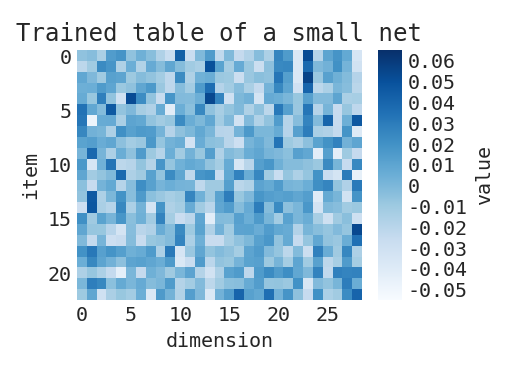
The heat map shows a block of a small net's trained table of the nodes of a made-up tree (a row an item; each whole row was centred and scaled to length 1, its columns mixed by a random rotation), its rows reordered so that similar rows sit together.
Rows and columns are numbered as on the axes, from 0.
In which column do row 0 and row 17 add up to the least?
22
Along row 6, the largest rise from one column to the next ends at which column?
2
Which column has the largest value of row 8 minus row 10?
1
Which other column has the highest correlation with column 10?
23
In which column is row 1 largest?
13
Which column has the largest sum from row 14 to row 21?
18
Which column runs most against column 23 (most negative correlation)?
9
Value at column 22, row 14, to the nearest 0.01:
0
